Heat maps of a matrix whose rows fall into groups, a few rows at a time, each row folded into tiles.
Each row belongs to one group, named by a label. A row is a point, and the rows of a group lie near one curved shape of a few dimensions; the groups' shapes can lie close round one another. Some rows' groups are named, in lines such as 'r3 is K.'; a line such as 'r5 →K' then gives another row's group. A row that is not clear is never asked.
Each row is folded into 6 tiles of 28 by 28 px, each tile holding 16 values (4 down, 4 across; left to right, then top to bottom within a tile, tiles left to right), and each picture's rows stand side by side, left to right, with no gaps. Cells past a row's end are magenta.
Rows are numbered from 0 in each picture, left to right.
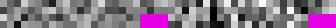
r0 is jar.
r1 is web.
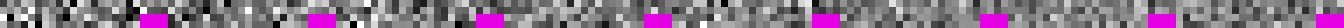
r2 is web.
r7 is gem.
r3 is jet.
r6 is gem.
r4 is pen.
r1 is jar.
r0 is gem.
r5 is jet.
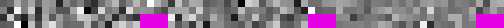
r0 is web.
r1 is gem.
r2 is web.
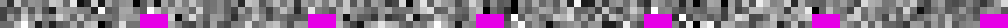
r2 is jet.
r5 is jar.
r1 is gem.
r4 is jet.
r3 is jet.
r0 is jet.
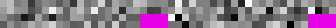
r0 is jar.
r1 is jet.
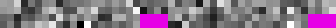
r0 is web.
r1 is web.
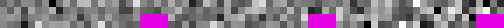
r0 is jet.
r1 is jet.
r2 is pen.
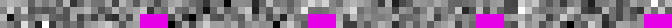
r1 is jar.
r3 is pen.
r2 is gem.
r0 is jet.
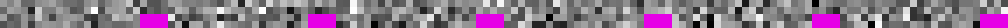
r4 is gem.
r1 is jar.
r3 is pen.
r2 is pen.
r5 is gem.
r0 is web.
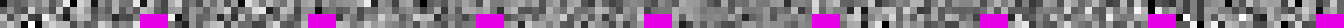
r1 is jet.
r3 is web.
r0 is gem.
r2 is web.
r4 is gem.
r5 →jet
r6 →gem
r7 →jet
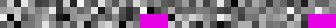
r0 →jet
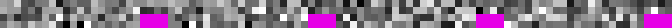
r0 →web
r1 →web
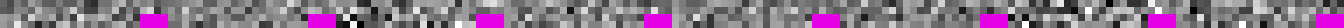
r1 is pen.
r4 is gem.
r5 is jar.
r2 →web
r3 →gem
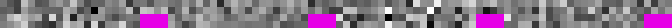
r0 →web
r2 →jar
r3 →web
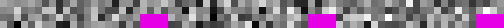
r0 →gem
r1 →web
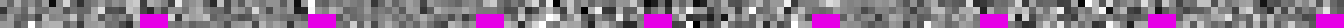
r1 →gem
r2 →web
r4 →web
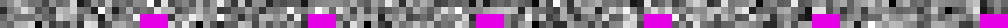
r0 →pen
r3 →pen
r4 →jet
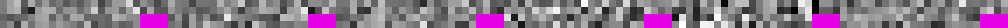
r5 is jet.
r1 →web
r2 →web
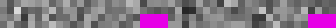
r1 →pen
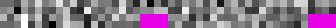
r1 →pen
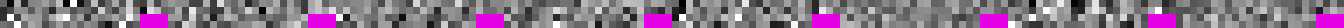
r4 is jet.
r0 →jet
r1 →pen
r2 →jet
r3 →jar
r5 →gem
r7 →gem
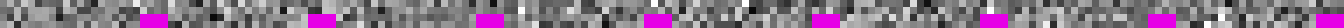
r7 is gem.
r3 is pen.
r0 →jet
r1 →web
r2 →jet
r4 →jar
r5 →jet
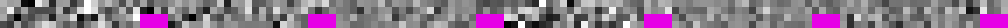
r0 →jet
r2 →pen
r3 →web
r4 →web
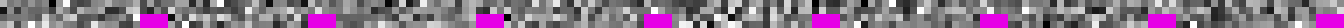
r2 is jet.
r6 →pen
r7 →web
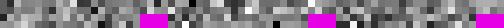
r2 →web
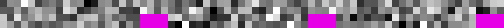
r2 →web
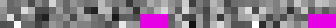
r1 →web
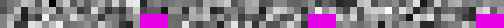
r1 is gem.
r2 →jet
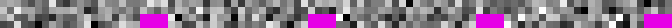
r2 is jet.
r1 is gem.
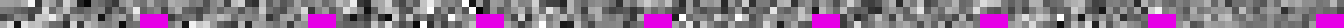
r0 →web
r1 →web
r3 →gem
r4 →jet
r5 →jar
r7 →pen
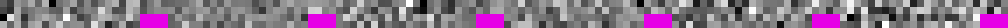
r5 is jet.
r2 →jar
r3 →jet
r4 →jar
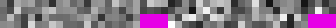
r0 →pen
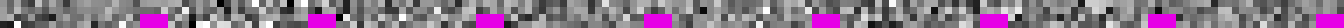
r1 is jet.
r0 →web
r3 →jar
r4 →web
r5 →pen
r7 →web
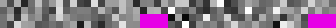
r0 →jet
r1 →jar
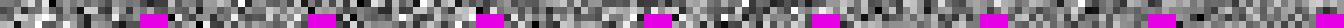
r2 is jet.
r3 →gem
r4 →jar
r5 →jar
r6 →jar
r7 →jar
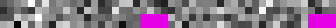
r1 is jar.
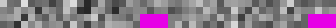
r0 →jar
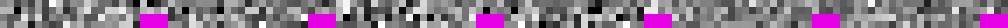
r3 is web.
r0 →pen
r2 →jet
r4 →jet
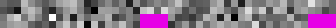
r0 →web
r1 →jar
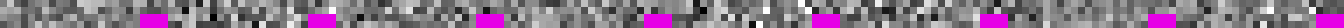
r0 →jet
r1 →web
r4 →web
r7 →web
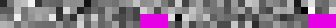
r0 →jet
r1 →gem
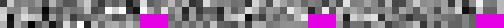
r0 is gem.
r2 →gem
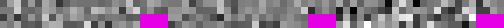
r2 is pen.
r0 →web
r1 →web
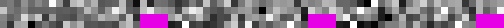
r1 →web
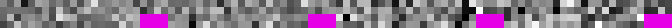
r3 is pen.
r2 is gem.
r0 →jet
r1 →jet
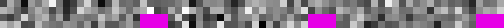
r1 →web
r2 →pen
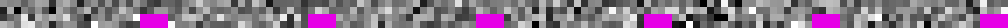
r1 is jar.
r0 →pen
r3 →gem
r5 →gem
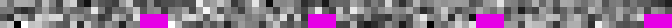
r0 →web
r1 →jar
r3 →pen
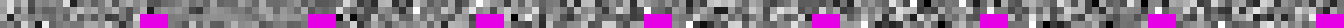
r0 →jet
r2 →jar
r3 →gem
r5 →jet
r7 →jet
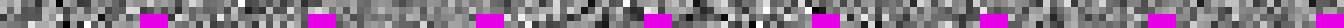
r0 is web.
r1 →jar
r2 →web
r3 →jet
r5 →gem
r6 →web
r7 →jet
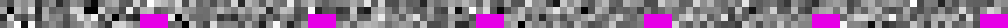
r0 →web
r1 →jet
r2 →web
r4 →jar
